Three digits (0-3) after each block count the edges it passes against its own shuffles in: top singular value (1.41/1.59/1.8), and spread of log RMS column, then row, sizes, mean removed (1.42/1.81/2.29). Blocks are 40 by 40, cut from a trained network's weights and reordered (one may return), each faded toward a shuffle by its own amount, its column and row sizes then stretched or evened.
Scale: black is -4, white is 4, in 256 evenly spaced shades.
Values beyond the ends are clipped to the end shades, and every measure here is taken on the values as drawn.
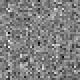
0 2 0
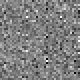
1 2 1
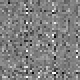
1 3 2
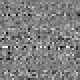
1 0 3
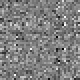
1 2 1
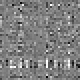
3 3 2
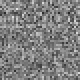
2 0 0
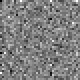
0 1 0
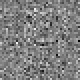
1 3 0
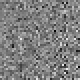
1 2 1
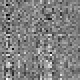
3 3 0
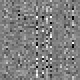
3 3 0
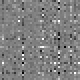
0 3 2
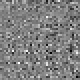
0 2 3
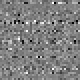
2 0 3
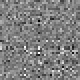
3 1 2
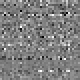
1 2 3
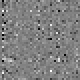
2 2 2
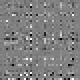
2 3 3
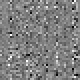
0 3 1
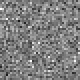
1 0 1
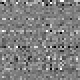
2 1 3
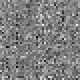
0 2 1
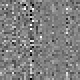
1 3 0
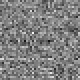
3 0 2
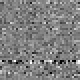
2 0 3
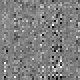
1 3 1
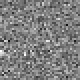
1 0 1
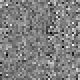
0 3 0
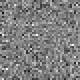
0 0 1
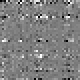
2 3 3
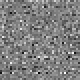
0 0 3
